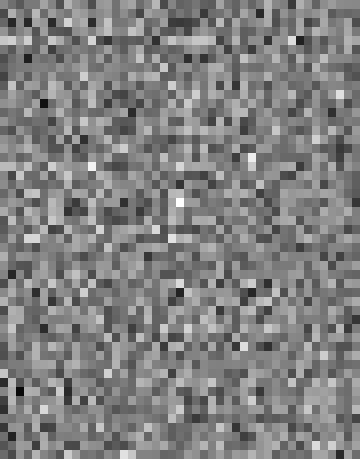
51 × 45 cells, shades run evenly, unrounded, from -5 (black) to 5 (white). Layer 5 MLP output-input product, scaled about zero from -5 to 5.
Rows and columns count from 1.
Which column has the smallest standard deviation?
36
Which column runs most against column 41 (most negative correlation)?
24
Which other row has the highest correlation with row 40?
44
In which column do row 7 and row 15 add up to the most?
35
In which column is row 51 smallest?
43
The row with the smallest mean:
6
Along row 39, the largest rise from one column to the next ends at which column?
31
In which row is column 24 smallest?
7
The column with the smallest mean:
1
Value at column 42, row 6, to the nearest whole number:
1
